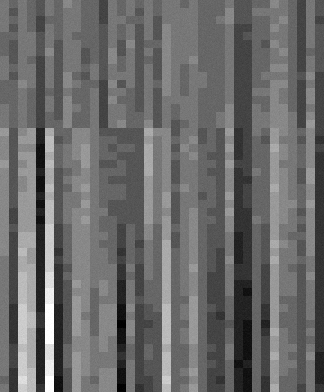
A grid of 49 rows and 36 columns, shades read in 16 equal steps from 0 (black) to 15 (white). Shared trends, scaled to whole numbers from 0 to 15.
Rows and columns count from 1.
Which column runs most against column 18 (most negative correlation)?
13
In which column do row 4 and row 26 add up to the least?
5
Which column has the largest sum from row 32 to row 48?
6
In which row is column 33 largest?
26
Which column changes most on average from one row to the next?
14
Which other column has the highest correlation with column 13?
15
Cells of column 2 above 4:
27
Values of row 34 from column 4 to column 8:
10 2 12 3 5
